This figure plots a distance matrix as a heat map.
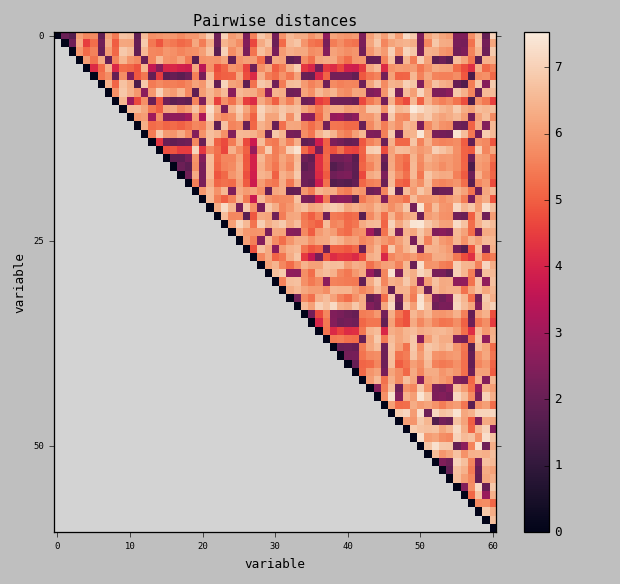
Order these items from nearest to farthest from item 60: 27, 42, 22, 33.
27, 22, 42, 33
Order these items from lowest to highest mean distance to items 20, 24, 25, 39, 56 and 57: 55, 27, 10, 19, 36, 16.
16, 10, 27, 36, 19, 55
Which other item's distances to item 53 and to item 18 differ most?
38
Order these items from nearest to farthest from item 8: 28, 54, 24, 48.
48, 24, 54, 28
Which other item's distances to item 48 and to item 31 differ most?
46
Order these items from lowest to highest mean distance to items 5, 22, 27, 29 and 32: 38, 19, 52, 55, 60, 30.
19, 52, 38, 30, 55, 60
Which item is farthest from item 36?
33
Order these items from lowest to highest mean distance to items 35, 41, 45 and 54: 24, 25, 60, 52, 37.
24, 52, 60, 37, 25
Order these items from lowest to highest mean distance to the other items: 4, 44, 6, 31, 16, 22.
16, 22, 4, 6, 44, 31
